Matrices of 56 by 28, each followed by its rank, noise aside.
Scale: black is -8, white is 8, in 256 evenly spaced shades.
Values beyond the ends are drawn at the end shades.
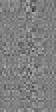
four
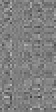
four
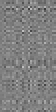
two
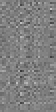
three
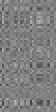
two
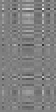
one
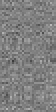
four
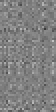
four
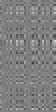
one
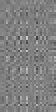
two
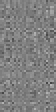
four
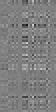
two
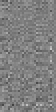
four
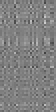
two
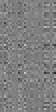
three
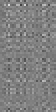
two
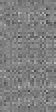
three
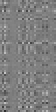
two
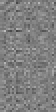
four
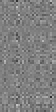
three
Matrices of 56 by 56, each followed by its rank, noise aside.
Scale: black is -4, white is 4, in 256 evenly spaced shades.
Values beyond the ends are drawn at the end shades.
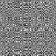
four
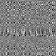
three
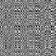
three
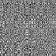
six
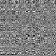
five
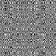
three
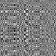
three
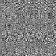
six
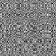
four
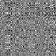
five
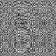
four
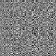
six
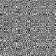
six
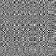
three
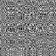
five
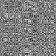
four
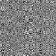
seven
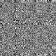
seven
